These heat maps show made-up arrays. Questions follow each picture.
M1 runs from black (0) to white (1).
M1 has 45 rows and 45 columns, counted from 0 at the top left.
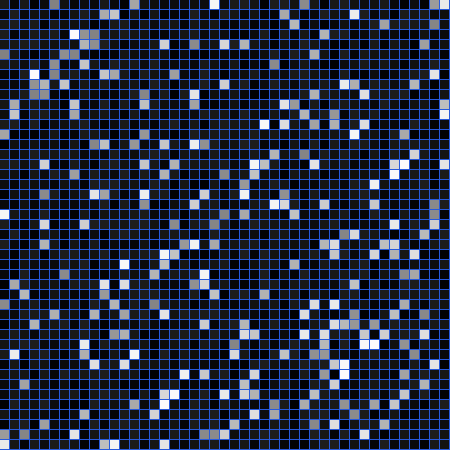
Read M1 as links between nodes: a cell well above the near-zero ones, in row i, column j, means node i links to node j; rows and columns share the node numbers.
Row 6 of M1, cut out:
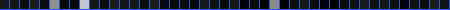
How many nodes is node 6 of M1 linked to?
3
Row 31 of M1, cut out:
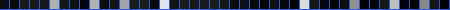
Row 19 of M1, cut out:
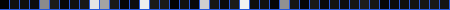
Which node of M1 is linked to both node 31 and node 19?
node 9
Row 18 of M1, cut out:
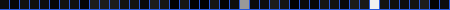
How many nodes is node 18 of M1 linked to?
2
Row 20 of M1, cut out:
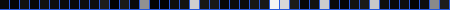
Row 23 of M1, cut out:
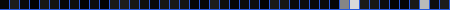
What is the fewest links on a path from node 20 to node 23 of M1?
3
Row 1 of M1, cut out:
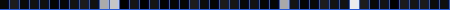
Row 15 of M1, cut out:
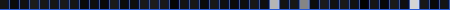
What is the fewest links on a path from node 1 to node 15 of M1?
3
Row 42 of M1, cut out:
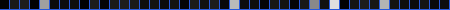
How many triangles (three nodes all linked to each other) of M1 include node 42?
1
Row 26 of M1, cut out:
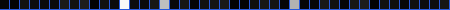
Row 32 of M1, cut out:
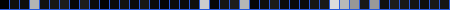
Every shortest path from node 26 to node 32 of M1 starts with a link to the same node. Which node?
node 12
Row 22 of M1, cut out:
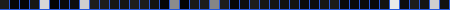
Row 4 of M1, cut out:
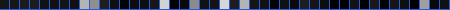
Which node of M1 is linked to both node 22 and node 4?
node 8
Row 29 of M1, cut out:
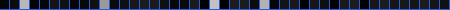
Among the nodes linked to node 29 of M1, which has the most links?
node 10
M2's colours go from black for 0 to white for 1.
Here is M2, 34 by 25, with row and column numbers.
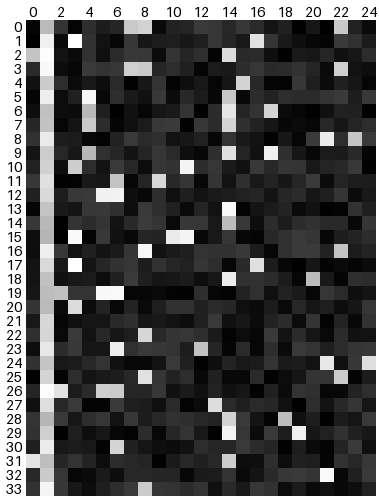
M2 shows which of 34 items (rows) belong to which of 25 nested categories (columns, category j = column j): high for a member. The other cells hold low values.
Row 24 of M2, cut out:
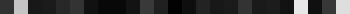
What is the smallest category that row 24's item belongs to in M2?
24
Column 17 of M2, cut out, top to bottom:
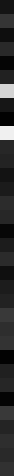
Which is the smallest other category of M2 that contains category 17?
4
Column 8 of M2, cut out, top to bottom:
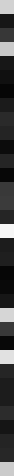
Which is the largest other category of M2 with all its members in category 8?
22
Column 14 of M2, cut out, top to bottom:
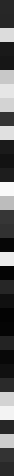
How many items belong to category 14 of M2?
11
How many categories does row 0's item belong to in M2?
4
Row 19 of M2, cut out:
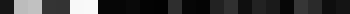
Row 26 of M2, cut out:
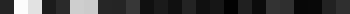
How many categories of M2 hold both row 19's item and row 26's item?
4
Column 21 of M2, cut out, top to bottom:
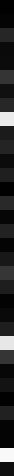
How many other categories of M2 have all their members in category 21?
2
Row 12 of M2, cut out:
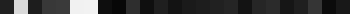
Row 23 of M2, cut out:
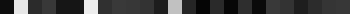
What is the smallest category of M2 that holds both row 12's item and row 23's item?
6
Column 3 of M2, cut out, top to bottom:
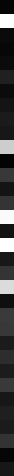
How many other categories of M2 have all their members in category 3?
3
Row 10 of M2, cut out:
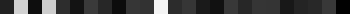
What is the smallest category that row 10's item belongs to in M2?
11
